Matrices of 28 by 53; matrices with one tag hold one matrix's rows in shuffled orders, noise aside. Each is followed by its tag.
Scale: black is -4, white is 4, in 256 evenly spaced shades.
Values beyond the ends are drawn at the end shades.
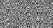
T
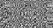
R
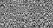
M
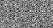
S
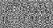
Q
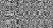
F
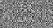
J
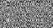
T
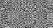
R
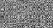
M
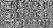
F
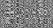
F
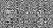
F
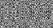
S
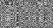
F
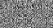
J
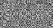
T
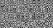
M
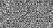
T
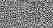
M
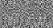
Q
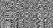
F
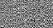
M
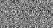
S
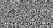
S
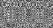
T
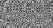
T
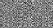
J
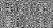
F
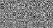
M
